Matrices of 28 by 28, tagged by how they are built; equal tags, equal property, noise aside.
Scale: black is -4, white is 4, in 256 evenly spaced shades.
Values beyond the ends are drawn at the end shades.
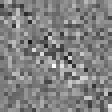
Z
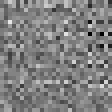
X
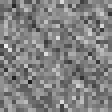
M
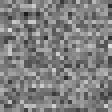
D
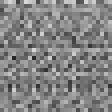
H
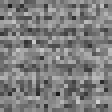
D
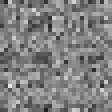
D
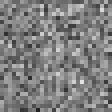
D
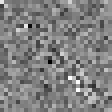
Z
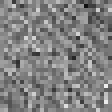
M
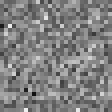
H
